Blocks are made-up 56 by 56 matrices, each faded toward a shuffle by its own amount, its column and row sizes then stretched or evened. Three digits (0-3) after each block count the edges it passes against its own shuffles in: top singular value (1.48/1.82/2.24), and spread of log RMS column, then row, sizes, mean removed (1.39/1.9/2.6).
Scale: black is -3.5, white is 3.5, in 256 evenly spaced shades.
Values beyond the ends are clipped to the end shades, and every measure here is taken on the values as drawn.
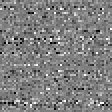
0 0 3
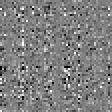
1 3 2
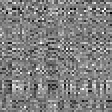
3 0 3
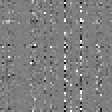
2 3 1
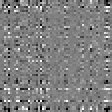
3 3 3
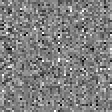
1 2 1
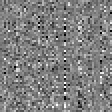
2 3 0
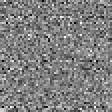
2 0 2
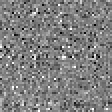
1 1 2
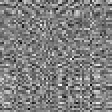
3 1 2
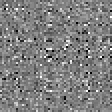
2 2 2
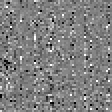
0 3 0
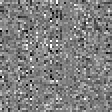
1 3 0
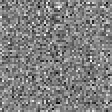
2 1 1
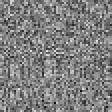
2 0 0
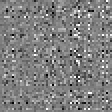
0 3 3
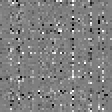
1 3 2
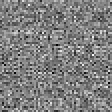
2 0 2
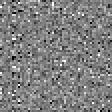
1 2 0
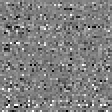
0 1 3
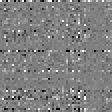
1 2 3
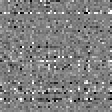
2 2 3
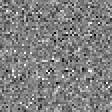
1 0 1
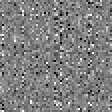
1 3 0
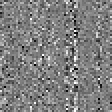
2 3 0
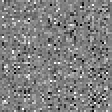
1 3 0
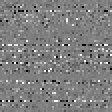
1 0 3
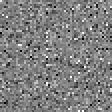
1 1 0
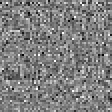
2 0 2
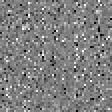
1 2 0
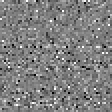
0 0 2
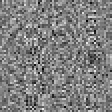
2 2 0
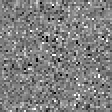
0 1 0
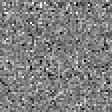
0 1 2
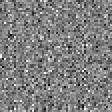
2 1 1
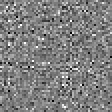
2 1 1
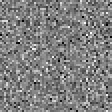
2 1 0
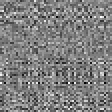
3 1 3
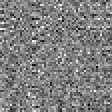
2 1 1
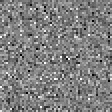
0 1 1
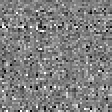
1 1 2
